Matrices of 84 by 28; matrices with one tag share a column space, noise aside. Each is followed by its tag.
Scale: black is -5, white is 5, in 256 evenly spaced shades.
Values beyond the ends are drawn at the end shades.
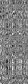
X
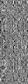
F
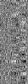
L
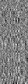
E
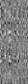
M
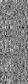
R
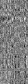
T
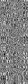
L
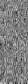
E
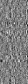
M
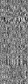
T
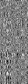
L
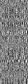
M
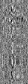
T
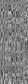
E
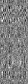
T
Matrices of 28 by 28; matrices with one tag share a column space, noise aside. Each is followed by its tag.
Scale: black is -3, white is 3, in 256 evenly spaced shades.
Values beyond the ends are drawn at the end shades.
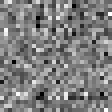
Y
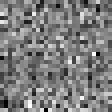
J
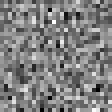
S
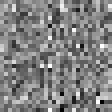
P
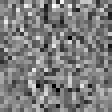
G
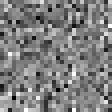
S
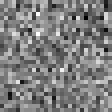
Y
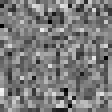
J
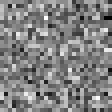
Y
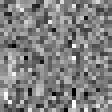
J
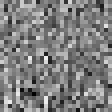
J
